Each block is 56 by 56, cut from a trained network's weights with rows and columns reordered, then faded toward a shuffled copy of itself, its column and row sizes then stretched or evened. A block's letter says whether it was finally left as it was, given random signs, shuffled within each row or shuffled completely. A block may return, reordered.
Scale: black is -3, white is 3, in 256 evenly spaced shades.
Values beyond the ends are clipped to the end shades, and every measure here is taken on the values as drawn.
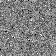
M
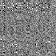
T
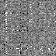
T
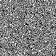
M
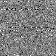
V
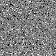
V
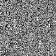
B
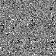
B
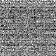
T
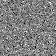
M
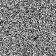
V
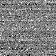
T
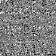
B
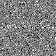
V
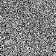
B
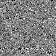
V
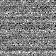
V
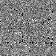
B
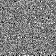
V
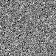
M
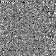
B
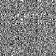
T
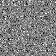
V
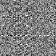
T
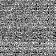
T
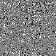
B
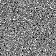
M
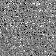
V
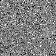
V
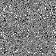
B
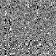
T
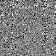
B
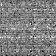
T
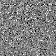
V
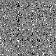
B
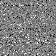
V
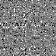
T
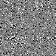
B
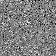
V
